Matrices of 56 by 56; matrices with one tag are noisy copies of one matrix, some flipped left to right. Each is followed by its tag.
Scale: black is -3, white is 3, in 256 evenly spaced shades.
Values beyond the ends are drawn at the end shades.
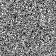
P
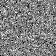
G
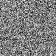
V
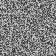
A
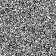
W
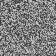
P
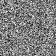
G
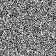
G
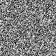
P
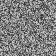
P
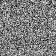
G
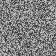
P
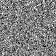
A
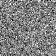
W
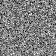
G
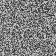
A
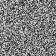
W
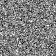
G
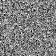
A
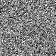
V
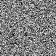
V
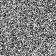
V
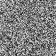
W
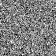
W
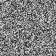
P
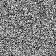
G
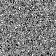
W
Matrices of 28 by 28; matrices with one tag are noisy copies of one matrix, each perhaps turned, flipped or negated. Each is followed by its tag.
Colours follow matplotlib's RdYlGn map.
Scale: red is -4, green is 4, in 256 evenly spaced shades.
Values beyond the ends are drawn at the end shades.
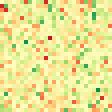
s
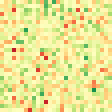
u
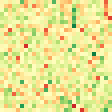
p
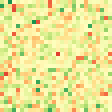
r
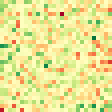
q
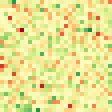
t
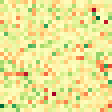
p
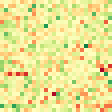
p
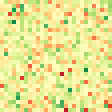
s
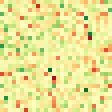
r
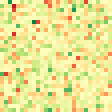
r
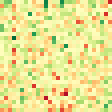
q
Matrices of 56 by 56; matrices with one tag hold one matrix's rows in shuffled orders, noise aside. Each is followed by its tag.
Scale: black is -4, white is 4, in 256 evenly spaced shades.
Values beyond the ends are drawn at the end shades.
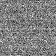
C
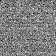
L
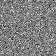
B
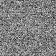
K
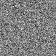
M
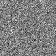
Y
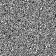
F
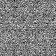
C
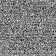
C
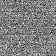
C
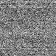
L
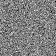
F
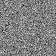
M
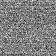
C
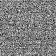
K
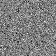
B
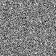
F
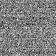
L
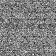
L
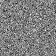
F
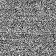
K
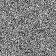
Y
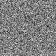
Y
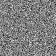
F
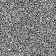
Y
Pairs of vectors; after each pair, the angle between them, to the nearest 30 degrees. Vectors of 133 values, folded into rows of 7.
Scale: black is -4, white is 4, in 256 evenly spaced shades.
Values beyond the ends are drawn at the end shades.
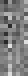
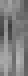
90 degrees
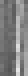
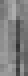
150 degrees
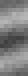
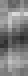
30 degrees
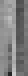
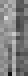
30 degrees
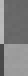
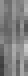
60 degrees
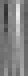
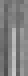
90 degrees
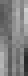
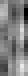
120 degrees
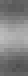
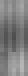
150 degrees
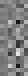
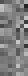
120 degrees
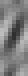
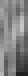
120 degrees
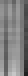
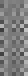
120 degrees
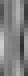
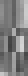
120 degrees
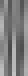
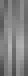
150 degrees
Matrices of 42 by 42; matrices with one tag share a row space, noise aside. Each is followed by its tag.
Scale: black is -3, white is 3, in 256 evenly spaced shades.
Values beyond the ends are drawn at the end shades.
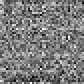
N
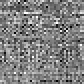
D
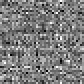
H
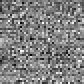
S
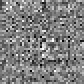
N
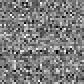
D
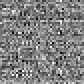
H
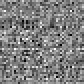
D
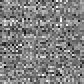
H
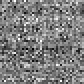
D
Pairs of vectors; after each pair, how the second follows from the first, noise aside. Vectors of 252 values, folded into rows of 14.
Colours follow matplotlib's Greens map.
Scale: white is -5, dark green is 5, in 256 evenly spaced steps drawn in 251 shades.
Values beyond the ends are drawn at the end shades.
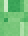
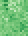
negated, partly zeroed.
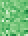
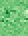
negated, partly zeroed.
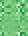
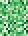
reversed, negated, scaled up.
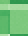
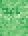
wrapped around, partly zeroed.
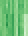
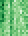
reversed, negated.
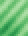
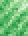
reversed, negated.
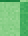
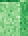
copied.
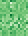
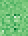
wrapped around, partly zeroed.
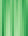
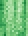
reversed.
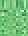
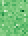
negated, partly zeroed.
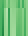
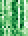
reversed, negated, scaled up.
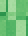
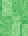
reversed, shrunk.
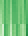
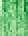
reversed, negated.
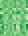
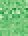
negated, partly zeroed.
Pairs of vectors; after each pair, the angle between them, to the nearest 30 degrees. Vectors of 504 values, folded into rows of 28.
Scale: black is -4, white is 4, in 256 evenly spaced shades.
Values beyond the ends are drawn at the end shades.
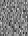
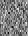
60 degrees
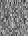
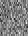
60 degrees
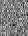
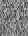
120 degrees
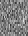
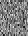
150 degrees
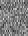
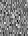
120 degrees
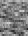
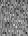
120 degrees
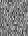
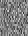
150 degrees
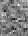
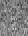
120 degrees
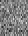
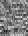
60 degrees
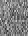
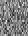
30 degrees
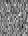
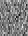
150 degrees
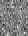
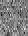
150 degrees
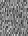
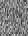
30 degrees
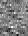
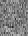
120 degrees
